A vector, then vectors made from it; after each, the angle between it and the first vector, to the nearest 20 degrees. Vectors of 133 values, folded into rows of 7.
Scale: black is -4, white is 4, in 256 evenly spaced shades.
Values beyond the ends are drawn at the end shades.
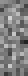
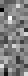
60 degrees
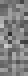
60 degrees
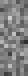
20 degrees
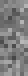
140 degrees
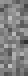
20 degrees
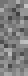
160 degrees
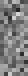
100 degrees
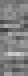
100 degrees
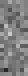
120 degrees
